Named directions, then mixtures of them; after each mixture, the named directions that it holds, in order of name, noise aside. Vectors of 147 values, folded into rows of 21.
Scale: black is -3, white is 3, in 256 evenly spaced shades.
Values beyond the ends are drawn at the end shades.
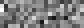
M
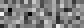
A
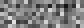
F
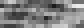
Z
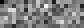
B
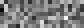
M.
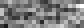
A, M, Z.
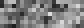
B, Z.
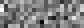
M.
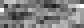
M, Z.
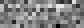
F, M, Z.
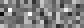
A.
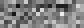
F, Z.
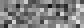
F, M, Z.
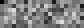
B.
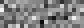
M.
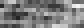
Z.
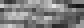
Z.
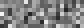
A, F, M.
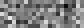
F.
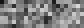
B, Z.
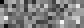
B, M, Z.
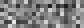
F.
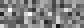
A.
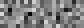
A.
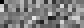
B, M.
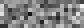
A, M, Z.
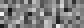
A.
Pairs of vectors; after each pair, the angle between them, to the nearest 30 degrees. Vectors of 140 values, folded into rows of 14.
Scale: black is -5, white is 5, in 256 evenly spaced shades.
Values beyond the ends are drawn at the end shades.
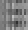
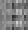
150 degrees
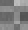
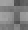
150 degrees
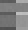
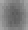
90 degrees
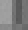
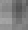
30 degrees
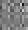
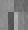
90 degrees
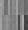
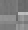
90 degrees
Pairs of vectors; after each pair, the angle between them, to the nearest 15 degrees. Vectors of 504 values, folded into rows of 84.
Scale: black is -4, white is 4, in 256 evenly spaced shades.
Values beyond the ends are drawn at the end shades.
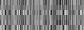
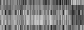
45 degrees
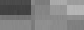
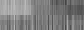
150 degrees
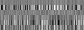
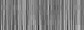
105 degrees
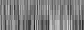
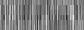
120 degrees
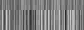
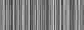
90 degrees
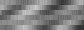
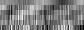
45 degrees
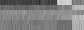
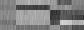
105 degrees
